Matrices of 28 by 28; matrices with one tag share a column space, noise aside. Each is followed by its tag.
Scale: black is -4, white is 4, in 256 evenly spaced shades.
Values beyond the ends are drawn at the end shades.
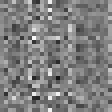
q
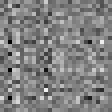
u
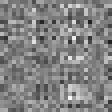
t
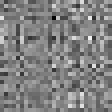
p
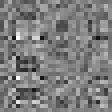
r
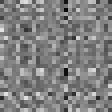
q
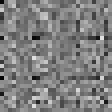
r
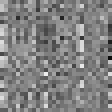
p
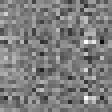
u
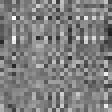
p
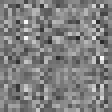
t
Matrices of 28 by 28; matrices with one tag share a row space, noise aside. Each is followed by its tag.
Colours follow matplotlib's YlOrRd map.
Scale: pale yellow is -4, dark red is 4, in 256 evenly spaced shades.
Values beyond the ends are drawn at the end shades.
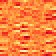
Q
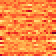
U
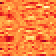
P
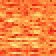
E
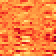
Q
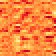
Q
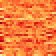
U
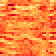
E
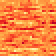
E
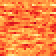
E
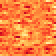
Q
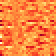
P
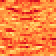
E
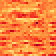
E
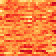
U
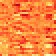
Q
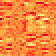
P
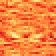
E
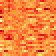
P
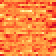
U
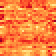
U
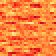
E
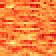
E
